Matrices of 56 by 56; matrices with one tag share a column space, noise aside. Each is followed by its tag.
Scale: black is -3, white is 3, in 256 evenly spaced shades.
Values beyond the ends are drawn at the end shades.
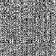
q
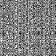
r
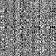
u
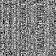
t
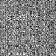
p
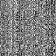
p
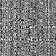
u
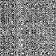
t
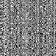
r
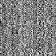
t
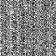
p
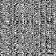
t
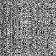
t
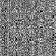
u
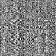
u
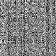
q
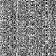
p
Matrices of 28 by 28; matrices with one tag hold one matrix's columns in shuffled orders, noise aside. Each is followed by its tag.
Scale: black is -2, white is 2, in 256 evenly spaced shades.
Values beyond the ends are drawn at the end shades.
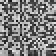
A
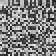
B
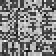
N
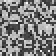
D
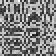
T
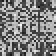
N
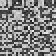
B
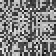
N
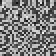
B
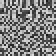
B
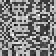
A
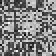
N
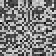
B
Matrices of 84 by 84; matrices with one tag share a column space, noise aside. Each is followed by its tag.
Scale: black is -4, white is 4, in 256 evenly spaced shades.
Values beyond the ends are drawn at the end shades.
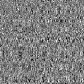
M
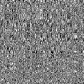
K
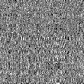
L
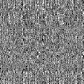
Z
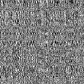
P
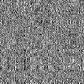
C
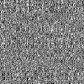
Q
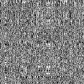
P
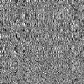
K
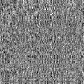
Z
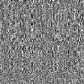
K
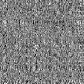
C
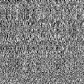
K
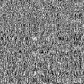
L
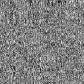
P
